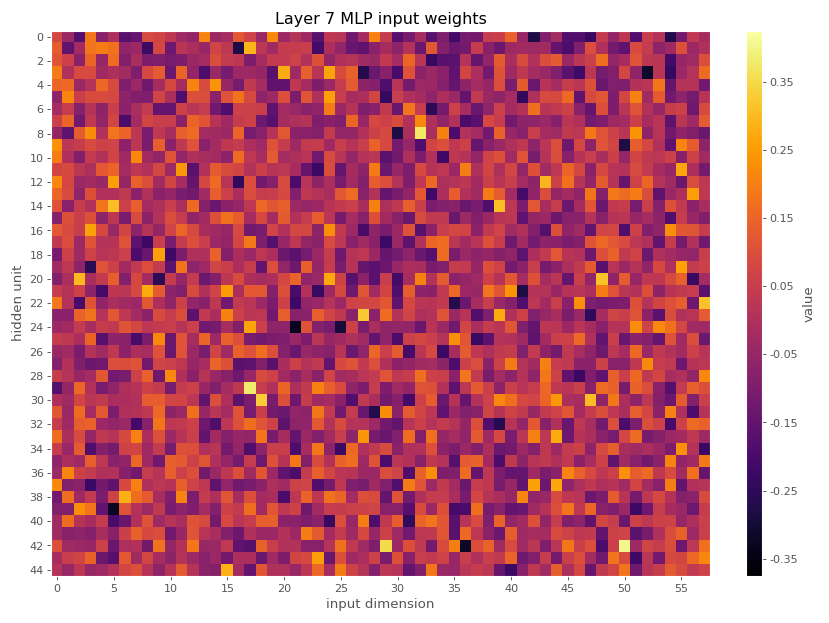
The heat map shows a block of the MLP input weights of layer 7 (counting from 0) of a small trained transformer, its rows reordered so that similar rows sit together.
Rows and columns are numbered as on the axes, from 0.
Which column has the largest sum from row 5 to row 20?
5
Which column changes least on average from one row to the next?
43
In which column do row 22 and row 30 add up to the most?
57
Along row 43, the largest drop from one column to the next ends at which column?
24
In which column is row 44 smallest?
40
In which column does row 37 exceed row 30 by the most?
31
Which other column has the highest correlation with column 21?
25
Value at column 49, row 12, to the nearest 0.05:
0
